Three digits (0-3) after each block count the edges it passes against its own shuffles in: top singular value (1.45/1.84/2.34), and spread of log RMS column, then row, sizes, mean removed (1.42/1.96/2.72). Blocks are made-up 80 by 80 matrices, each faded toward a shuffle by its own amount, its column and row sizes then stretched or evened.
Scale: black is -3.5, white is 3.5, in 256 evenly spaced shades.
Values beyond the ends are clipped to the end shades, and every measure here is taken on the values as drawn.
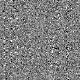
1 2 1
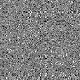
2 1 1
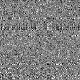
2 0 2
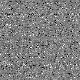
1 0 2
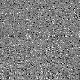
2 0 1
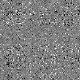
1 2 2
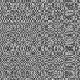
3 0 2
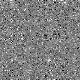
0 1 2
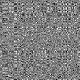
3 1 2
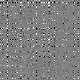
3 3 3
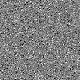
2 0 0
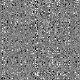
0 3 2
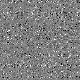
1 0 2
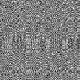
3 0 0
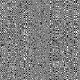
3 3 0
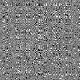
3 2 1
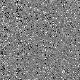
1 2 1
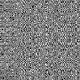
3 2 0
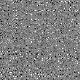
1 1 2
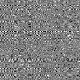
3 1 3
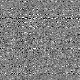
2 1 3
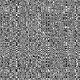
3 3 0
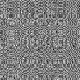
3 1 0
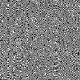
3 2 0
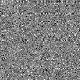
2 0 1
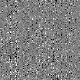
2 3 1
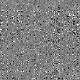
2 3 2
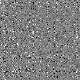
1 2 2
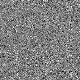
0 1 1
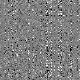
1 3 2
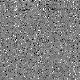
1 1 1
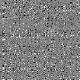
2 2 2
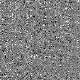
0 2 1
